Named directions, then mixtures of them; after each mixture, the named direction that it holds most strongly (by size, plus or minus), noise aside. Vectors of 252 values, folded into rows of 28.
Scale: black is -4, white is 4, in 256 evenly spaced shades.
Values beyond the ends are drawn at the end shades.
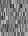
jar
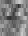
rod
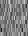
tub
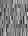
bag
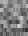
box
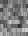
box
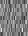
tub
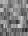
box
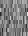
bag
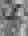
rod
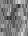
rod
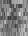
rod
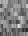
box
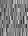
bag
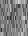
tub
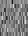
jar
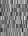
tub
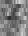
rod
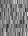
bag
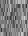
tub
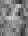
rod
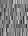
bag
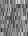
tub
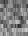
box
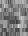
box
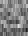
box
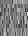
bag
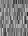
bag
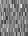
jar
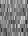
tub
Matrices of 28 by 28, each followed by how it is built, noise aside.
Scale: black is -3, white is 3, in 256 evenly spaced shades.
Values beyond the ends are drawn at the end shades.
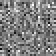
low rank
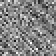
Toeplitz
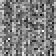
blocks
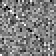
diagonal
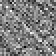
Toeplitz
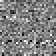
uneven rows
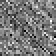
Toeplitz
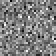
noise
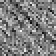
Toeplitz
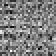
blocks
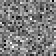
noise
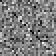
diagonal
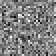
low rank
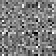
low rank
